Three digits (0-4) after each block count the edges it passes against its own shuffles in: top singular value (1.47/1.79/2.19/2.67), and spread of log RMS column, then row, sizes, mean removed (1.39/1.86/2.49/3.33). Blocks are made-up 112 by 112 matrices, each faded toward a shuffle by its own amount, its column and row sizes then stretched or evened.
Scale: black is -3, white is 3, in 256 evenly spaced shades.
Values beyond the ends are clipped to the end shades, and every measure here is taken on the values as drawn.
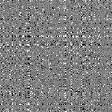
4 3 3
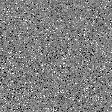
0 0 1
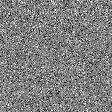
1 0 0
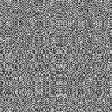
4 1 0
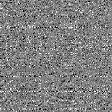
3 1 3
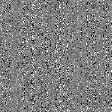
1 4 0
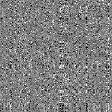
3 3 0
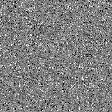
1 1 1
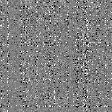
1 4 3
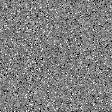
0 2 1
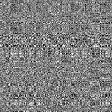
4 1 4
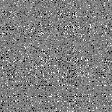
2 2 3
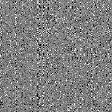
3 3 1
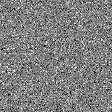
0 0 2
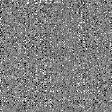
2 3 2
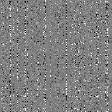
2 4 1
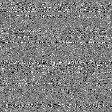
2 0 4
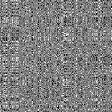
4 3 0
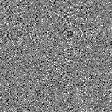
3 1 0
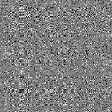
4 3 3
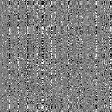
4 4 1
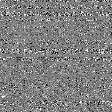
0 1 4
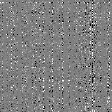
1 4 2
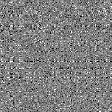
3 2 3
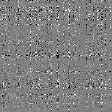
0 4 4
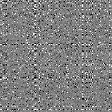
4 3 3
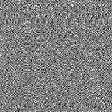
4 0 2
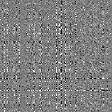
4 4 3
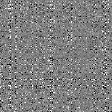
3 4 3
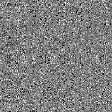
2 2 2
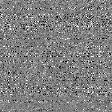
1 2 4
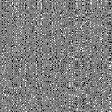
4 3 0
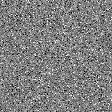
1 0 0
